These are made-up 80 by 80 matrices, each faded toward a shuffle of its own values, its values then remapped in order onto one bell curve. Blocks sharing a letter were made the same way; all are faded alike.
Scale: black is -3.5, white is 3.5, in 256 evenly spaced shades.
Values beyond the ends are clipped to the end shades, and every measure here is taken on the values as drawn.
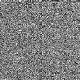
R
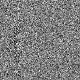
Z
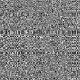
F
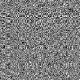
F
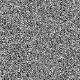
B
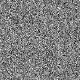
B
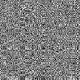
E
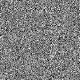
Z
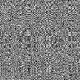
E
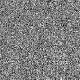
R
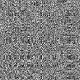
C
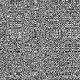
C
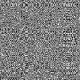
E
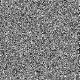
Z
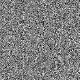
B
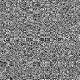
E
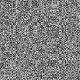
C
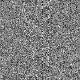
B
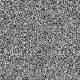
R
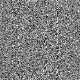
B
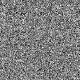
Z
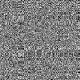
E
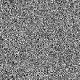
R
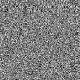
R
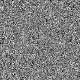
Z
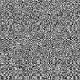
E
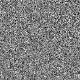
Z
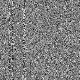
B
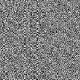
C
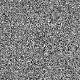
Z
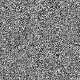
Z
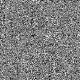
Z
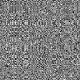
F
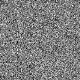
Z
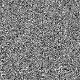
Z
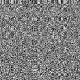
E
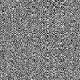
C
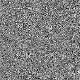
Z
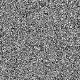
Z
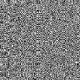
C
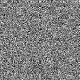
R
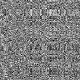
C
